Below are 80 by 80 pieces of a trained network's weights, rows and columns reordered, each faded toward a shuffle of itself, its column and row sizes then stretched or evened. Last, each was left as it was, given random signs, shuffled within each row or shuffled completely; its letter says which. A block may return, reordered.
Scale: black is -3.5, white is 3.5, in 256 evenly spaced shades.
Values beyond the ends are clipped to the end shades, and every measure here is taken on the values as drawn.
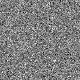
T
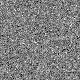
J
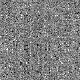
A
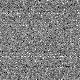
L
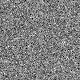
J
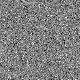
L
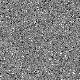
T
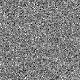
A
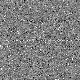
L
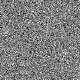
L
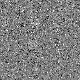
T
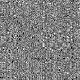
A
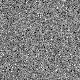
L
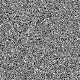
L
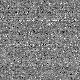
L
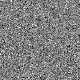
T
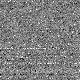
L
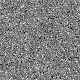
J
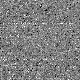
L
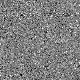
L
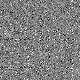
A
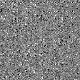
A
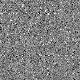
T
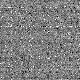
A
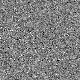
L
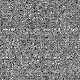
A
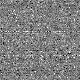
A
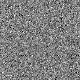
T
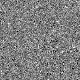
T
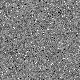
J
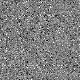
T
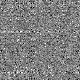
A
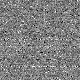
L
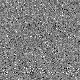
L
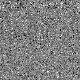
T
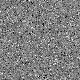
J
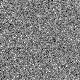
J
